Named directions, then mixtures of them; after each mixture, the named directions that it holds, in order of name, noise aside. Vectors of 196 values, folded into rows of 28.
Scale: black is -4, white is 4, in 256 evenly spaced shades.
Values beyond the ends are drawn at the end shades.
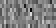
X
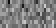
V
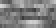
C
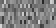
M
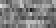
C, X.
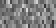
V, X.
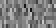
X.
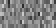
M, V.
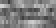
C.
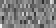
M.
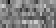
C, V.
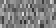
M.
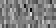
X.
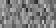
V, X.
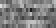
C, X.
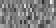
M, X.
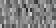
V, X.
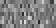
M.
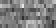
C, V.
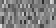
M.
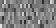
M.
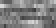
C.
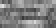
C.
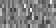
M, X.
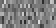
M.
